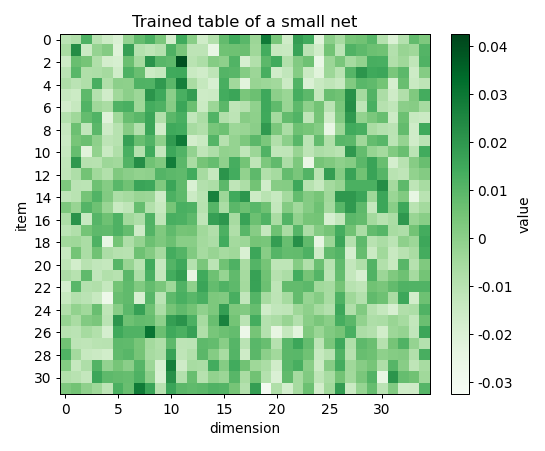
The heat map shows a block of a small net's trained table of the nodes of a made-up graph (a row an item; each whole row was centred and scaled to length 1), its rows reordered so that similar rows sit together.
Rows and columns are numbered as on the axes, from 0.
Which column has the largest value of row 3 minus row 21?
28
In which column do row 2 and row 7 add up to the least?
4
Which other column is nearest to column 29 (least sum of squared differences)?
6
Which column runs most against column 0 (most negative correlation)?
11
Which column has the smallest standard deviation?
0
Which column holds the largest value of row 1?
1
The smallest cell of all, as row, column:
31, 19
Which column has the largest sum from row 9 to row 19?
10
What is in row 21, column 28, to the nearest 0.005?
-0.02
